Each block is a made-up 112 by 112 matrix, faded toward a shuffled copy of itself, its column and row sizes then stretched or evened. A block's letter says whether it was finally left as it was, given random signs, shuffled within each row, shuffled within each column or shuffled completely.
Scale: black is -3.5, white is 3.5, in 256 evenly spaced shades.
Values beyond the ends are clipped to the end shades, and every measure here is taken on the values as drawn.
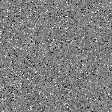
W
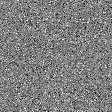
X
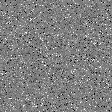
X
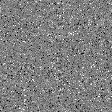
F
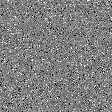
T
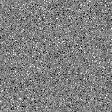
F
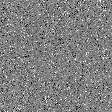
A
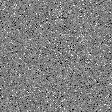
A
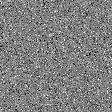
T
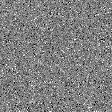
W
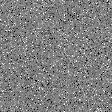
A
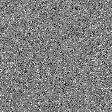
W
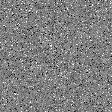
A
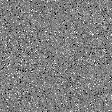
W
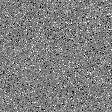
T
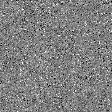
W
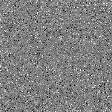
F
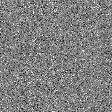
F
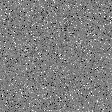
T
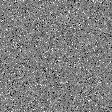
X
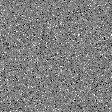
X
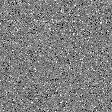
X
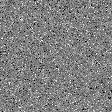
T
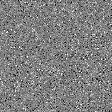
F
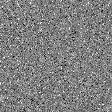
A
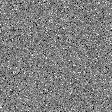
X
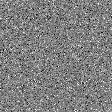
X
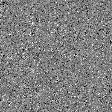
W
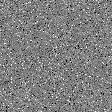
T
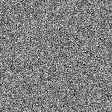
T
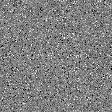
W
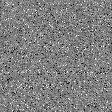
X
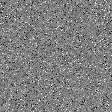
T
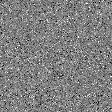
X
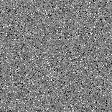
X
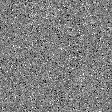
A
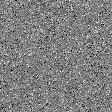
T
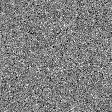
T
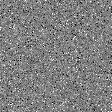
A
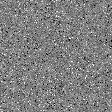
A
